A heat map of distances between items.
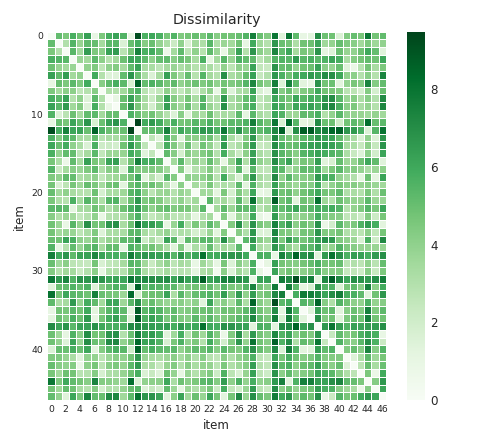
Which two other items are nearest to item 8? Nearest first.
9, 5
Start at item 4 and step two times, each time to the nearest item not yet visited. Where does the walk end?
41
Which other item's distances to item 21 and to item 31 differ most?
34
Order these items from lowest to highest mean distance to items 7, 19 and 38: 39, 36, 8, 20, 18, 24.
24, 20, 39, 18, 36, 8
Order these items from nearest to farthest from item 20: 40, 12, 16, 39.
16, 39, 40, 12
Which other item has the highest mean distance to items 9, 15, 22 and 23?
31
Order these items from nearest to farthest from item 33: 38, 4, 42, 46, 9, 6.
9, 4, 42, 38, 46, 6
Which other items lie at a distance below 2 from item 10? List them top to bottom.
1, 17, 19, 27
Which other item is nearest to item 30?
23
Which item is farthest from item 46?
12
